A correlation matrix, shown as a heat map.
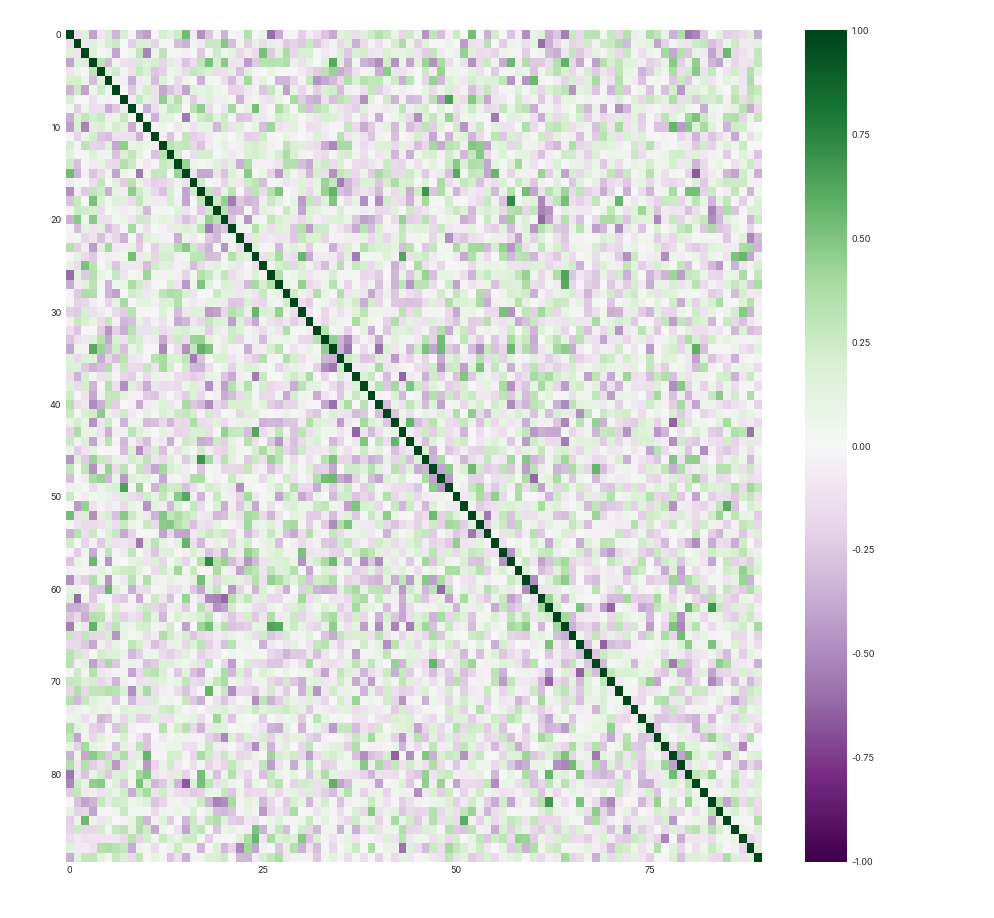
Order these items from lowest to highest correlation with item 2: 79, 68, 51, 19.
68, 19, 79, 51
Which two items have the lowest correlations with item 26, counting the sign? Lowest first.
0, 79
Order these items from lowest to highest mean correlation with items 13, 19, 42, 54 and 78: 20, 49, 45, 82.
45, 82, 49, 20
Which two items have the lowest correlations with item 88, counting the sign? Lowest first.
43, 22
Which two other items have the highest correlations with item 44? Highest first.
42, 38
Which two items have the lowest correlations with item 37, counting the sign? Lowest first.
43, 24
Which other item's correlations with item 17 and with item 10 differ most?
8
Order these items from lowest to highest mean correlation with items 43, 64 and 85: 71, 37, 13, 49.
37, 13, 71, 49
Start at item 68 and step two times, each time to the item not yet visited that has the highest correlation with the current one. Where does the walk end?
52
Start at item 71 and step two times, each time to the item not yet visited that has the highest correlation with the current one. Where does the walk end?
57
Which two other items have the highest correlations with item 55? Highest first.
15, 50
